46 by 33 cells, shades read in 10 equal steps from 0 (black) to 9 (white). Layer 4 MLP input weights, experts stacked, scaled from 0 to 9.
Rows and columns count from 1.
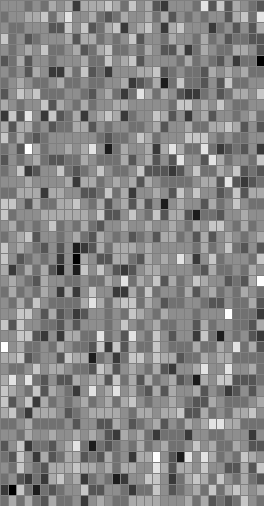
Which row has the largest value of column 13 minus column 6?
31
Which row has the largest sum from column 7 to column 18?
43
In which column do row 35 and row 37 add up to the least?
25
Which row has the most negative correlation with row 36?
22
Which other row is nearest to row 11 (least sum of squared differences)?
46
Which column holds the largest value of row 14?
4
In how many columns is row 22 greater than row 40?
15
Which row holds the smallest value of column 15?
44
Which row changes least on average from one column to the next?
13
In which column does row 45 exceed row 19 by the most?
21
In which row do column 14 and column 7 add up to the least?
7
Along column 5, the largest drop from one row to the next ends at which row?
37
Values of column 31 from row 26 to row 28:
3 6 4
